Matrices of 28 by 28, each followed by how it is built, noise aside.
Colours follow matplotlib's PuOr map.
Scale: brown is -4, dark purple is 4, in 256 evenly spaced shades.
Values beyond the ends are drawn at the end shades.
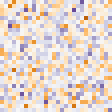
repeating columns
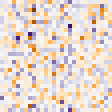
uneven columns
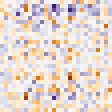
low rank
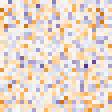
repeating columns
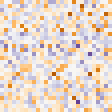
repeating columns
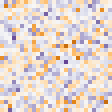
Hankel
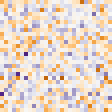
repeating columns
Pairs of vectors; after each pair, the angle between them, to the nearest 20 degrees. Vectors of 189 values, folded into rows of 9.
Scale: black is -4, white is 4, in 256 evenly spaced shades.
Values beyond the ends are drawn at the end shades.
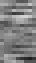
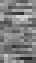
20 degrees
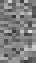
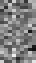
120 degrees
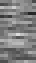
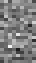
60 degrees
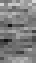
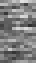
80 degrees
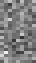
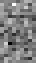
80 degrees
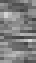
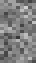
100 degrees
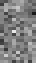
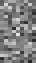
60 degrees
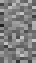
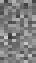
80 degrees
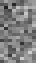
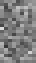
40 degrees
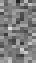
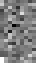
80 degrees
